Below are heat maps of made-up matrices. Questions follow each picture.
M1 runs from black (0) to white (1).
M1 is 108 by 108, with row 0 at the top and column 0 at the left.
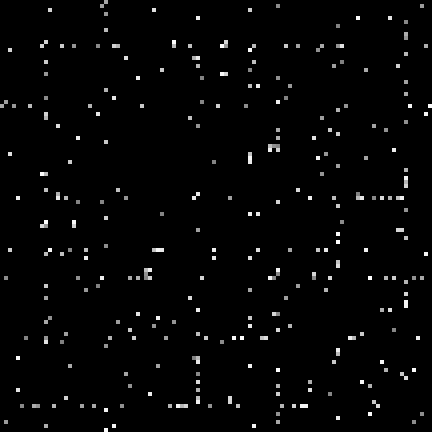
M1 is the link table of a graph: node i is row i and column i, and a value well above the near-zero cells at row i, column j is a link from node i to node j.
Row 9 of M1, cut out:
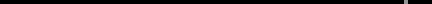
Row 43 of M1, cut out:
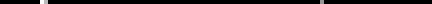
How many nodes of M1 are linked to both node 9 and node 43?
0
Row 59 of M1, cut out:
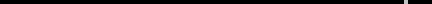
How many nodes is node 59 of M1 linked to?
1
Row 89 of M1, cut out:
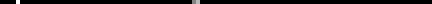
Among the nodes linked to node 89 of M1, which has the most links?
node 49
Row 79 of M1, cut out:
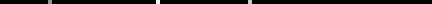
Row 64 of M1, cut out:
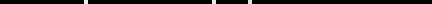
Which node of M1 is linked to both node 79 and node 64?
node 62
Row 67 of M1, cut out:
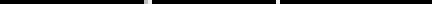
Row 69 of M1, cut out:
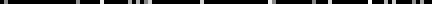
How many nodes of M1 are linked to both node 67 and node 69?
2
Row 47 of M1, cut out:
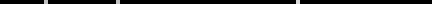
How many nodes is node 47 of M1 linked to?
3
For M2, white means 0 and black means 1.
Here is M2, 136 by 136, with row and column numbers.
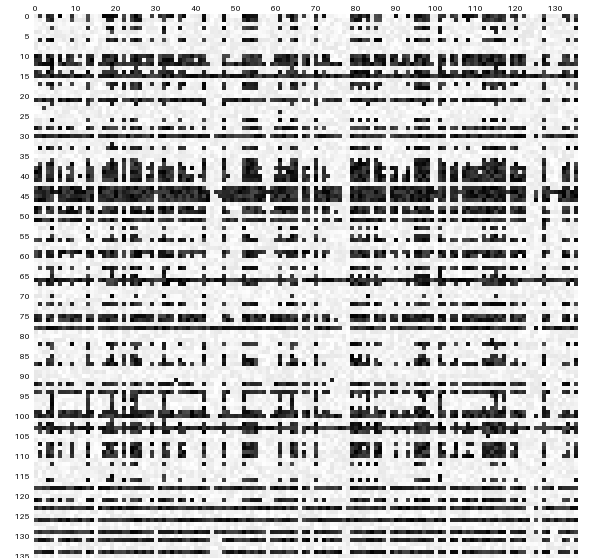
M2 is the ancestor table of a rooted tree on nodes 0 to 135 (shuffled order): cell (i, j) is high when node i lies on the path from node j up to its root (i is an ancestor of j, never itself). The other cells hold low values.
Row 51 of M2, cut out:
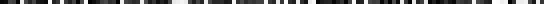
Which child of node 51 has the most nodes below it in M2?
76
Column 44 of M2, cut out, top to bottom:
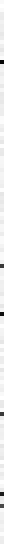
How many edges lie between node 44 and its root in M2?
6
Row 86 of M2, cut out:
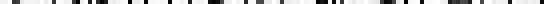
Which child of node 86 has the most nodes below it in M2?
116
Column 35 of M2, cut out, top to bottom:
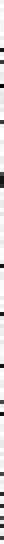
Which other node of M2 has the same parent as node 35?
74
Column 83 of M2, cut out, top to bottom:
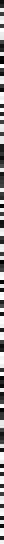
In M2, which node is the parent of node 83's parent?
22
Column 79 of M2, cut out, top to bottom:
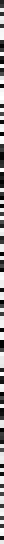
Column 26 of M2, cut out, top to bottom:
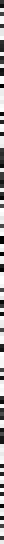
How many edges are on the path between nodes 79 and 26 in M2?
9
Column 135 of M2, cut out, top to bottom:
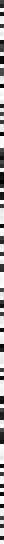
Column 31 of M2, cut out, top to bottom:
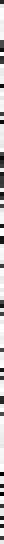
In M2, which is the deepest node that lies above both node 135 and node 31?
0
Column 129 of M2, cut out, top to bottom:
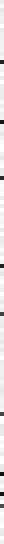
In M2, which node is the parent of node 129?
118
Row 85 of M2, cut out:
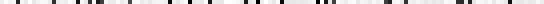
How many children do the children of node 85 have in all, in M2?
5
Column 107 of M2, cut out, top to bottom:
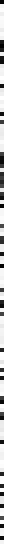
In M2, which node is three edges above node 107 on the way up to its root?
63
